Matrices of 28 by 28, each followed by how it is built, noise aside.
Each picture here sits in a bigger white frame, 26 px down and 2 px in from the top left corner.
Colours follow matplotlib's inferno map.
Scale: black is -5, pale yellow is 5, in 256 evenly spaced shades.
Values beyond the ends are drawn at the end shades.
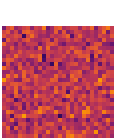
repeating columns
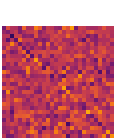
diagonal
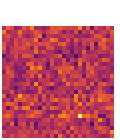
blocks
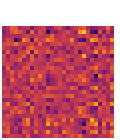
low rank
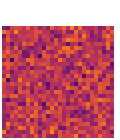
noise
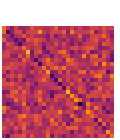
diagonal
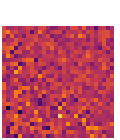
lower triangular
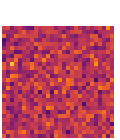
noise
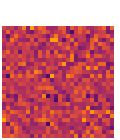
repeating columns
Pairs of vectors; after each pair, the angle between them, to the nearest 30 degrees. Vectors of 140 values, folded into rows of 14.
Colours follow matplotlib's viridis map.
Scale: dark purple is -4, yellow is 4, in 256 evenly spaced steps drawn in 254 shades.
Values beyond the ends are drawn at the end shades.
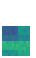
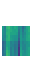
120 degrees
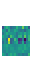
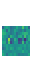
30 degrees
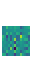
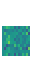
90 degrees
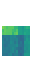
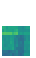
30 degrees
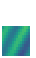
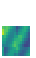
30 degrees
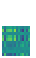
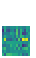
120 degrees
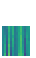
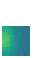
90 degrees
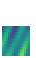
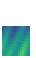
30 degrees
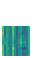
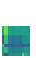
90 degrees
